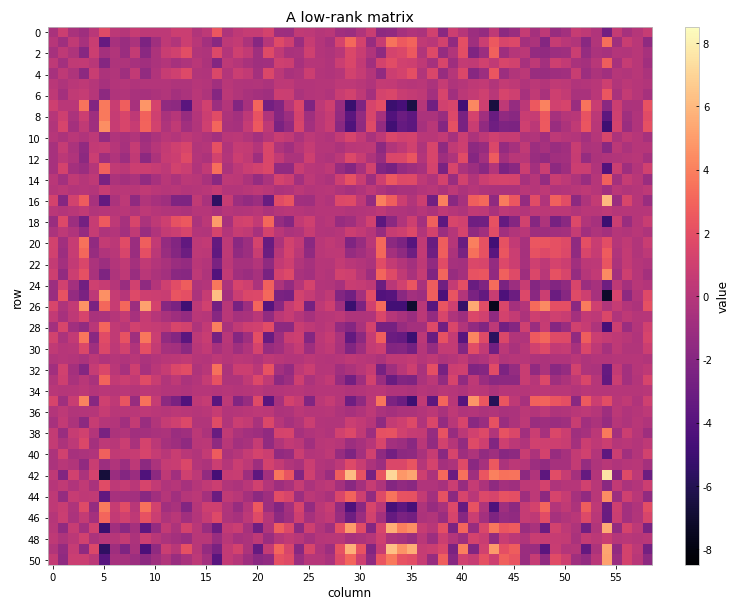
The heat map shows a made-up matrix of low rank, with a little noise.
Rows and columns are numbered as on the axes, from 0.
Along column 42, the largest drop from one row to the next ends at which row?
24
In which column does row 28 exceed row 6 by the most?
16
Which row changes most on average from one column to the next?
26
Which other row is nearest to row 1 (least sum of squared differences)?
14
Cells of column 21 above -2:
43
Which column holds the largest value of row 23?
54
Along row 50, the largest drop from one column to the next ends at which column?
55
